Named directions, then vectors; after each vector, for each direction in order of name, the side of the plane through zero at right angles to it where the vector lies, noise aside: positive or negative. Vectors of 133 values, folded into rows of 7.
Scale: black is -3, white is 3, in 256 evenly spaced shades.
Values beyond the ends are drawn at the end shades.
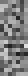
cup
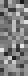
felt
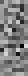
positive, negative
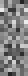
positive, positive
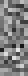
positive, negative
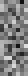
positive, positive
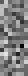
positive, negative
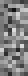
negative, positive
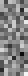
positive, positive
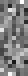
negative, negative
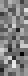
positive, positive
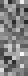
negative, negative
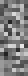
negative, positive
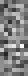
negative, positive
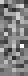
negative, positive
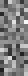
positive, positive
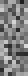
positive, positive
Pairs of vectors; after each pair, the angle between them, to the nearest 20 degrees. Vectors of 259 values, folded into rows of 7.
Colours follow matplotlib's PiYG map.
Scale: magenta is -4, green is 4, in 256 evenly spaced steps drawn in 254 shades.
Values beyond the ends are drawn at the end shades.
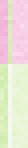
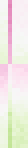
100 degrees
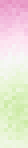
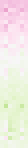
20 degrees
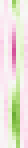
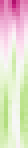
100 degrees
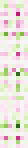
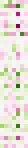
40 degrees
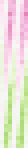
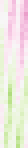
20 degrees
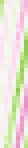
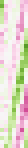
20 degrees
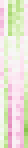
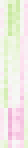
40 degrees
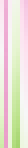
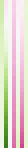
120 degrees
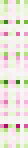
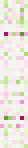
60 degrees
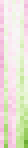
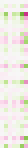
80 degrees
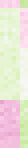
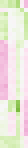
120 degrees
